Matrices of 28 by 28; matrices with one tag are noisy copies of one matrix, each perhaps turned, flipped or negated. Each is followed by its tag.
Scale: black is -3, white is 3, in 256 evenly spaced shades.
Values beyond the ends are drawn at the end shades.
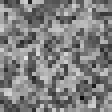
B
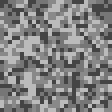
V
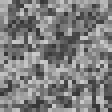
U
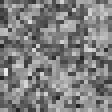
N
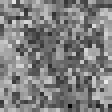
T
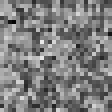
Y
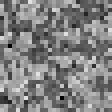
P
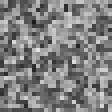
N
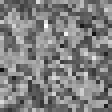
B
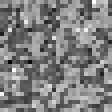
P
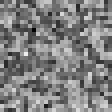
Y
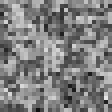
U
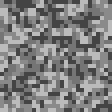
B
